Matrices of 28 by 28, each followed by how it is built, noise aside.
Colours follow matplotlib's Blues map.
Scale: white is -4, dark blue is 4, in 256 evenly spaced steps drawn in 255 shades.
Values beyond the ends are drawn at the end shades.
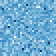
sparse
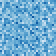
repeating rows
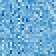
uneven columns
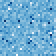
sparse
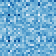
low rank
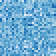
low rank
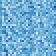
repeating rows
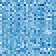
low rank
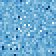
sparse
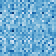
low rank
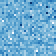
sparse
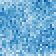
smooth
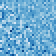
lower triangular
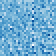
uneven columns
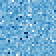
sparse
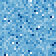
sparse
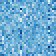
uneven columns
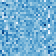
uneven columns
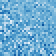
lower triangular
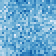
smooth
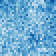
smooth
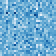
uneven columns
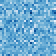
low rank
